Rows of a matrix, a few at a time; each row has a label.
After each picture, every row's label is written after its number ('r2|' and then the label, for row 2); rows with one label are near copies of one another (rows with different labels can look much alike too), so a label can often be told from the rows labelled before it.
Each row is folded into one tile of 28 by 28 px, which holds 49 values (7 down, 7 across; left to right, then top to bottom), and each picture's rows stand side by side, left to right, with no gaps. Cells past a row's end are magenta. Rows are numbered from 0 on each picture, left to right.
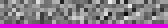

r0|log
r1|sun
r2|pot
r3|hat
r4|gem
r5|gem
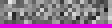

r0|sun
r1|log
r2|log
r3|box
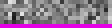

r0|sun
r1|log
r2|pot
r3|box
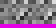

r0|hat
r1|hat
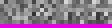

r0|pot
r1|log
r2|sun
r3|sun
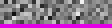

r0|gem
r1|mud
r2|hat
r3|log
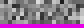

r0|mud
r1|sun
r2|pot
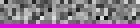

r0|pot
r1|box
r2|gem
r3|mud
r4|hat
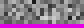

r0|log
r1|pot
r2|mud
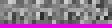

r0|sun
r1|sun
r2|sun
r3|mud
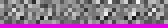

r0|log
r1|mud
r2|log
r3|hat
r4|hat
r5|log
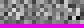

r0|log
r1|log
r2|mud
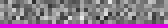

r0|mud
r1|pot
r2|box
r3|hat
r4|log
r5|sun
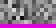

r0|mud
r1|log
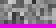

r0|sun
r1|pot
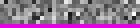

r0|pot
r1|box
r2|sun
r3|pot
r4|hat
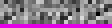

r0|box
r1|sun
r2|box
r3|gem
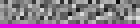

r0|mud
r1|mud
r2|gem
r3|gem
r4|pot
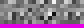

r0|sun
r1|hat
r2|sun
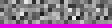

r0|hat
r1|gem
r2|mud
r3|mud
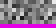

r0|mud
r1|hat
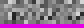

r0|sun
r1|mud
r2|hat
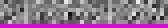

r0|box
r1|sun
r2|sun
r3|box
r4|hat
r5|mud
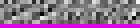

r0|gem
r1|gem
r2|sun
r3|sun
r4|hat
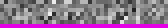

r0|pot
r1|hat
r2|sun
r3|pot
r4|box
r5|log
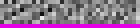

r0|gem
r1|gem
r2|pot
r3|log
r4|box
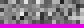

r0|hat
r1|sun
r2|pot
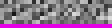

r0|gem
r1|gem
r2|log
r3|pot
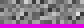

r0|hat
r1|gem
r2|hat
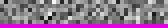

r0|pot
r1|hat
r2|gem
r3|log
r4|pot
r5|sun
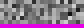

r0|mud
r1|pot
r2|gem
